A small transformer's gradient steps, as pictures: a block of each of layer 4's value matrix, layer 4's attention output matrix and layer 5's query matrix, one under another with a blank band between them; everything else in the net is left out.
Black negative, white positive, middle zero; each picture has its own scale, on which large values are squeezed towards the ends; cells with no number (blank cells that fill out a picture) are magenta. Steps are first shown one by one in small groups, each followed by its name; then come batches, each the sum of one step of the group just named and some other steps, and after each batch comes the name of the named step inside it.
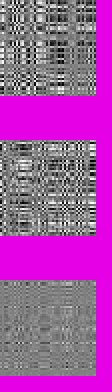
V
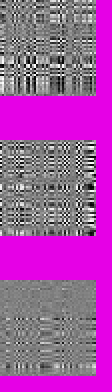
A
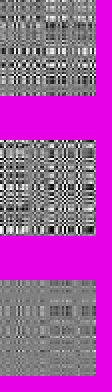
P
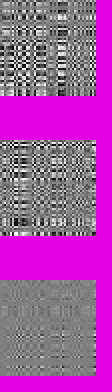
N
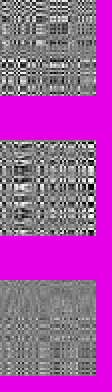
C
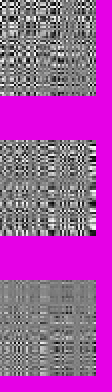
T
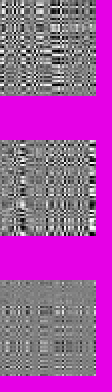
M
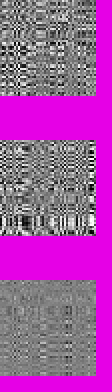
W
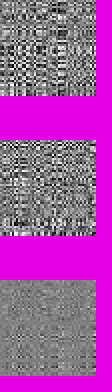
N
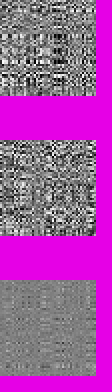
A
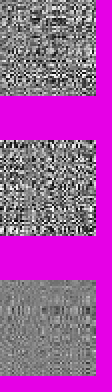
P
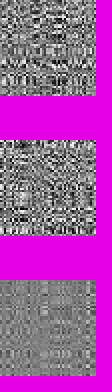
P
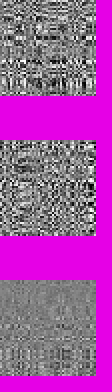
C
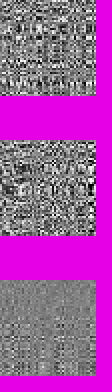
C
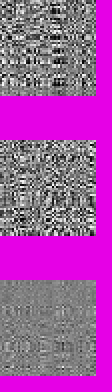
M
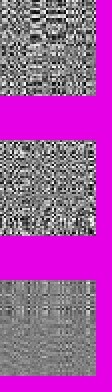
W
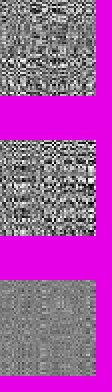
C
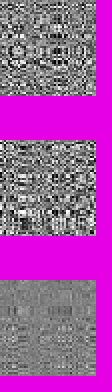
W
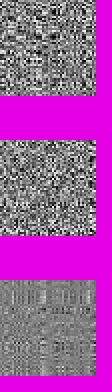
T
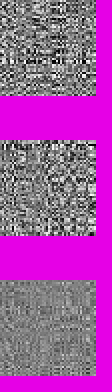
M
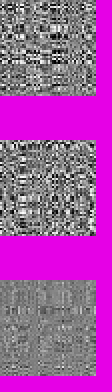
M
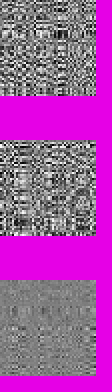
N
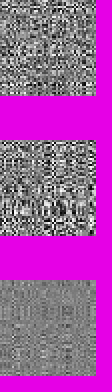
W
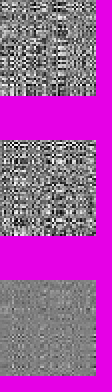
N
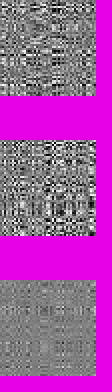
M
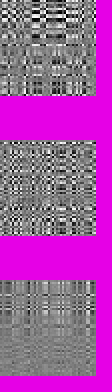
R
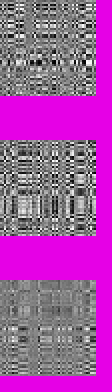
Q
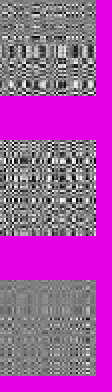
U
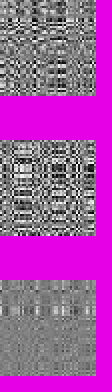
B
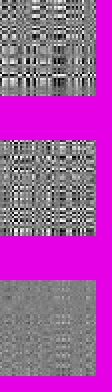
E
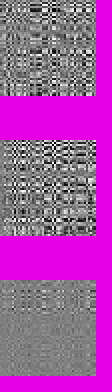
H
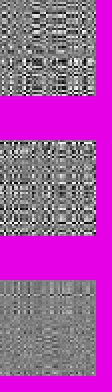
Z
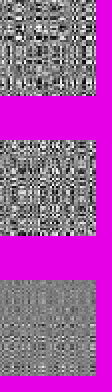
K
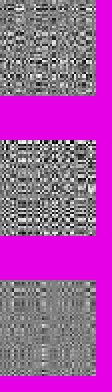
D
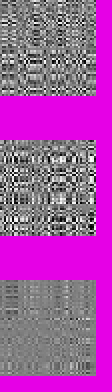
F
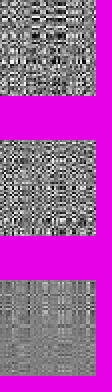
R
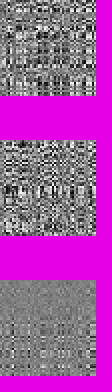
K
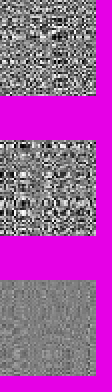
U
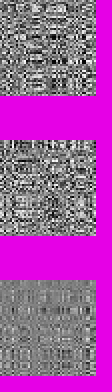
Q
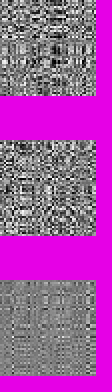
R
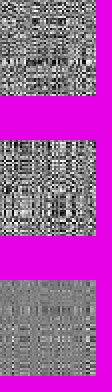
Q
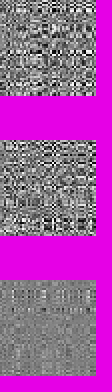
H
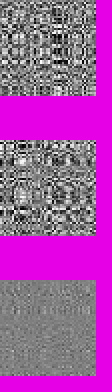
Z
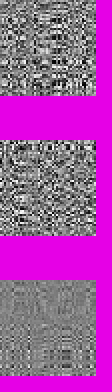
D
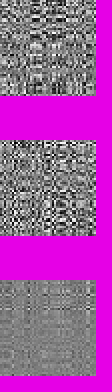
R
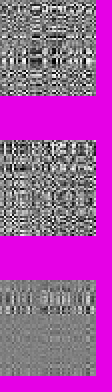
H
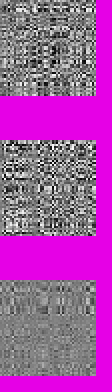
D
